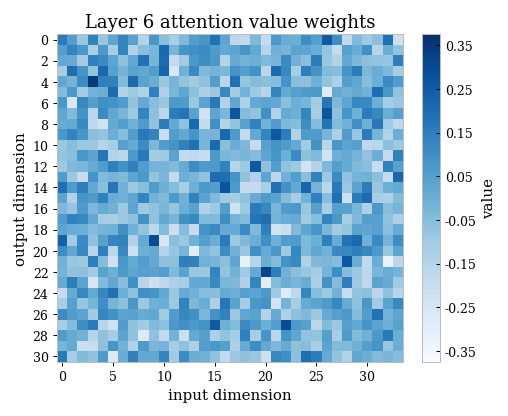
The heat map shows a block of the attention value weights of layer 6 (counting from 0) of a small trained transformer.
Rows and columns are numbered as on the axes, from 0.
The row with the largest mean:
19
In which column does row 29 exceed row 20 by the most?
5
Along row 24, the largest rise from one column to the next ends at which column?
24
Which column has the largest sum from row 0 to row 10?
15
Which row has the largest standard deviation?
21
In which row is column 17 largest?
7
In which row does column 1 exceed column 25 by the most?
23
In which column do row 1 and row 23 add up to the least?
20
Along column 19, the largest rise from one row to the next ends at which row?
12
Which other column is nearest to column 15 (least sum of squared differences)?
6
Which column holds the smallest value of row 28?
8
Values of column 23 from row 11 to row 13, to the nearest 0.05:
0.1 -0.1 0.05
